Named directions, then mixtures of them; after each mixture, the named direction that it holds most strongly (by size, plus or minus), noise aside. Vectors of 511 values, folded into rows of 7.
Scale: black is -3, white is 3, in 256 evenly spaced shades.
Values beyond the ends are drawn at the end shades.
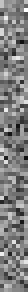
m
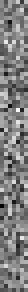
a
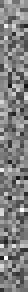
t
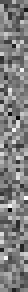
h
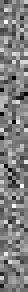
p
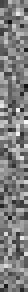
a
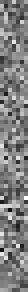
h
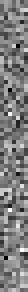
h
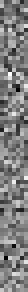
t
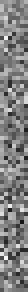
t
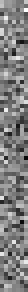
m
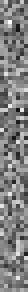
a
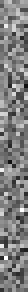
t
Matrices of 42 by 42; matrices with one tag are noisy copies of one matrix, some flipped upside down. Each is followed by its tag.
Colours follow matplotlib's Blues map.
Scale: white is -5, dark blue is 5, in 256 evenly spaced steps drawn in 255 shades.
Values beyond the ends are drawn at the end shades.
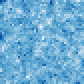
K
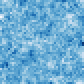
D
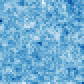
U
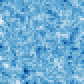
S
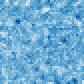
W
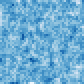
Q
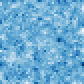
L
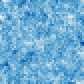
D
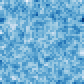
L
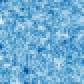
S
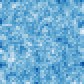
L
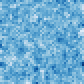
L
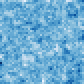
U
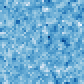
W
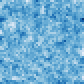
L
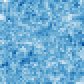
D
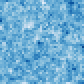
U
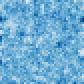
L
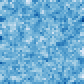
L
